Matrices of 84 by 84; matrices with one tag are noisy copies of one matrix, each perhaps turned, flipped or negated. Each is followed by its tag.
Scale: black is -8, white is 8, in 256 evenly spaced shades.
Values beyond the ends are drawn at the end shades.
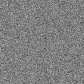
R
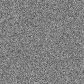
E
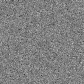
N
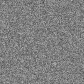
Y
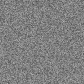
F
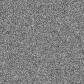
Y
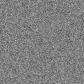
N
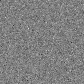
N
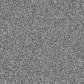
R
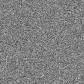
R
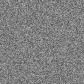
N
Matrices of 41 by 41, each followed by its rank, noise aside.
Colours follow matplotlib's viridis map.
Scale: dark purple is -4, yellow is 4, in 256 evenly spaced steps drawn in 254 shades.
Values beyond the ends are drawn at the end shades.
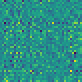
five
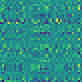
four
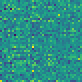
five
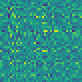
four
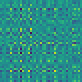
two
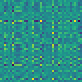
two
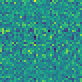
five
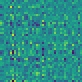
four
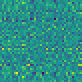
five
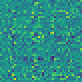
four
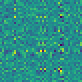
four
